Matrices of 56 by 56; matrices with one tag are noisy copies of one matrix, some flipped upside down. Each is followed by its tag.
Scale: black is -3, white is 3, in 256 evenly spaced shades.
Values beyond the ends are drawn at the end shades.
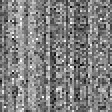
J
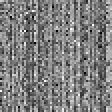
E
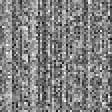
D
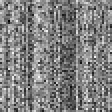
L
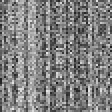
J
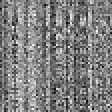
J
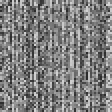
E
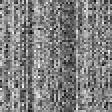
L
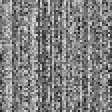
D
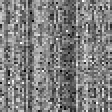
L
